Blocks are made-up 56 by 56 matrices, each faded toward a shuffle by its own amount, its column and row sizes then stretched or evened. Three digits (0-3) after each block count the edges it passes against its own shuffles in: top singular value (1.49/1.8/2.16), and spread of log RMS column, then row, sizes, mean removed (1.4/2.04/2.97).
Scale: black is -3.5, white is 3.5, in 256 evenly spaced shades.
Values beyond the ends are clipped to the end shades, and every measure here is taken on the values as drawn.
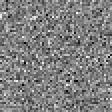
0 0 1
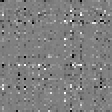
1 2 2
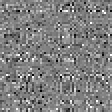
3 1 2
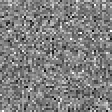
1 0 1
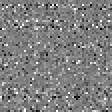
0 0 2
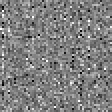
1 2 0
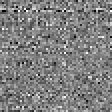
2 0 2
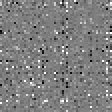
0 2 2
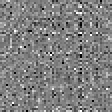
3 1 1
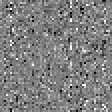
0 2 0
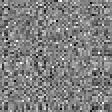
3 1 0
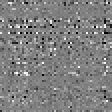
1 2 3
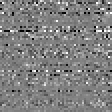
1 1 3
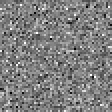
0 0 1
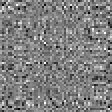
3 1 1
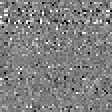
2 0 2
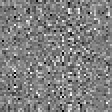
2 2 0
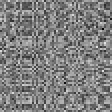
3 1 0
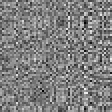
3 2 0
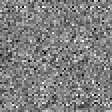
1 0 2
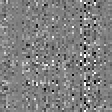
0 3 1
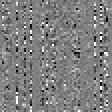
2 3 0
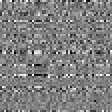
3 0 3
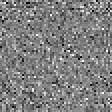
2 0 1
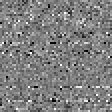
1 0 2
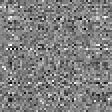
2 1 2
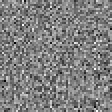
2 1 0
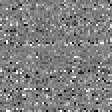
0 1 3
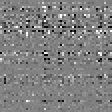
1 2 3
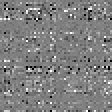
2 2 3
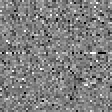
1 0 1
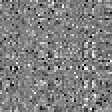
3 1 1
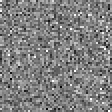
1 1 0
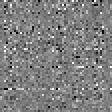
1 2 2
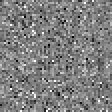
1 1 0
